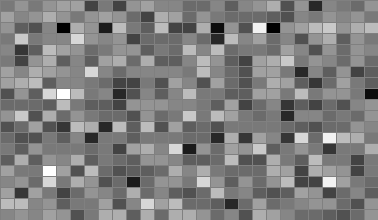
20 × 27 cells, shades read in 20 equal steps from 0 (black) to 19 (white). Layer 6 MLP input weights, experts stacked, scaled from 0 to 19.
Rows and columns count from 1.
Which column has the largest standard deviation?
5
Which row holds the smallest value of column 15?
8
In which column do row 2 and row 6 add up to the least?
18
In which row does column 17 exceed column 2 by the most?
13
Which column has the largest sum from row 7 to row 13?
6
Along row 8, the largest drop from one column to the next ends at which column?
4
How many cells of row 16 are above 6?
23
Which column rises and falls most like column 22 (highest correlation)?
26
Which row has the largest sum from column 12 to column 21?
17
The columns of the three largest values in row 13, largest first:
24, 22, 25
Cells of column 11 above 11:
6
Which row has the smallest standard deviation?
2
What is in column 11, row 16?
7
